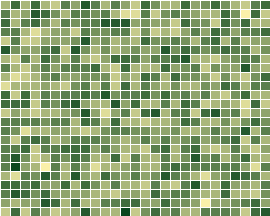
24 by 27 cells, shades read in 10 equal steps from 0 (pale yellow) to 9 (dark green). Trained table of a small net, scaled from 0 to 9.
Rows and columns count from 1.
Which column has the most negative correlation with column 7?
18
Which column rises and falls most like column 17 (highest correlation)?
8
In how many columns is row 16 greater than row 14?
12
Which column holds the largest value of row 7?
19
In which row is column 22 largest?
13
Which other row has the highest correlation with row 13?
5
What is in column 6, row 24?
2
